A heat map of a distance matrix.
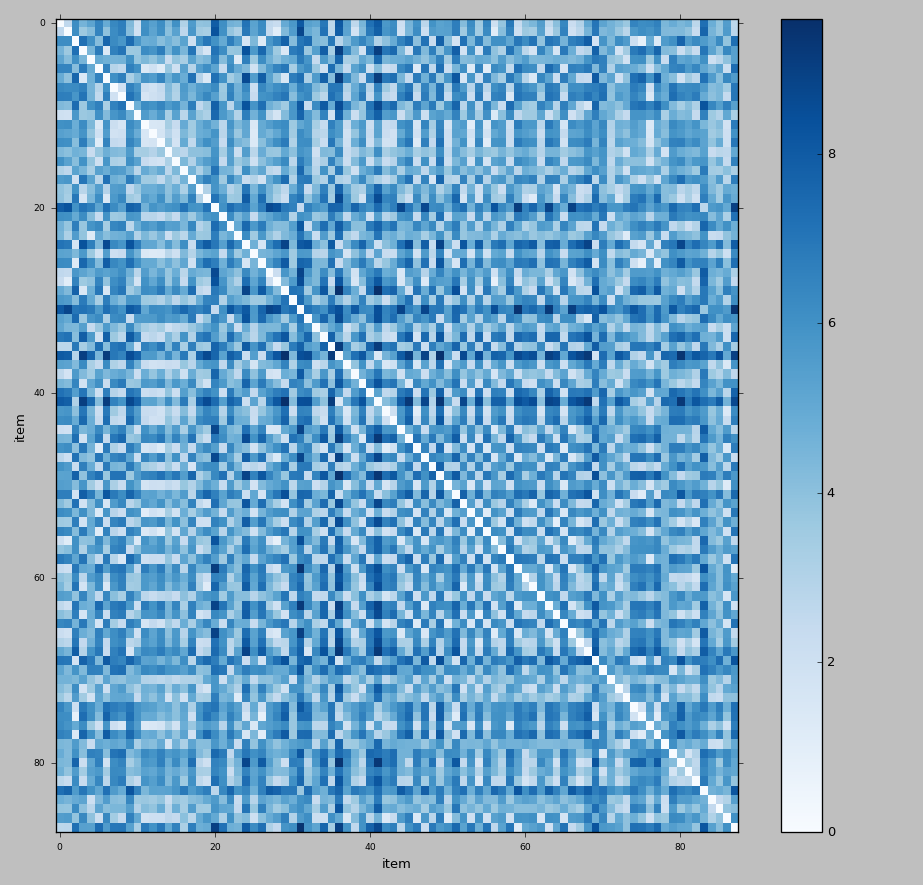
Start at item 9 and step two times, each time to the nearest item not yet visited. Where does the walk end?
32
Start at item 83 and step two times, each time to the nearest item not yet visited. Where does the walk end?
31
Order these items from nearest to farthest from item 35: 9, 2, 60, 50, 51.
60, 9, 50, 2, 51
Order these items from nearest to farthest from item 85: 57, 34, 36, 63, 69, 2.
63, 57, 34, 2, 69, 36
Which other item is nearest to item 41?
36
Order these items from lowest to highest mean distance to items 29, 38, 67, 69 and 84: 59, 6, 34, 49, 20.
6, 59, 49, 34, 20
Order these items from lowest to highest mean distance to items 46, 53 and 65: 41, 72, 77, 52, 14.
14, 77, 41, 72, 52
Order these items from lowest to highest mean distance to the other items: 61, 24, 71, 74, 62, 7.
71, 62, 61, 7, 74, 24
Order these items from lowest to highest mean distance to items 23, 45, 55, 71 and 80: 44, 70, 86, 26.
86, 44, 70, 26
